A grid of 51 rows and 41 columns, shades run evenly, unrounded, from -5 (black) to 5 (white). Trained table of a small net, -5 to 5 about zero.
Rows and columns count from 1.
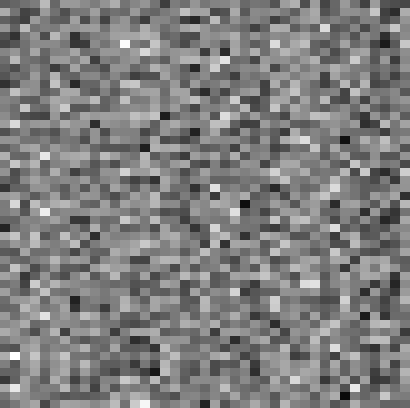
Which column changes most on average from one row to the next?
28
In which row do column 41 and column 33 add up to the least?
1
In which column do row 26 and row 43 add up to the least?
25
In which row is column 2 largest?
45
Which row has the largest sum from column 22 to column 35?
22
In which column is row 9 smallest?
20
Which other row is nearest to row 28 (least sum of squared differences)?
6
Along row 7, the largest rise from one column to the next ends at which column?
24
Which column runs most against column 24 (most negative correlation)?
17
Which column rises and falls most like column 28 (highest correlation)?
13
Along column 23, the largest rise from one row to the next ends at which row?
8
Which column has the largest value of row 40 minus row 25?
5
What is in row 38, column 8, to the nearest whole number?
-4
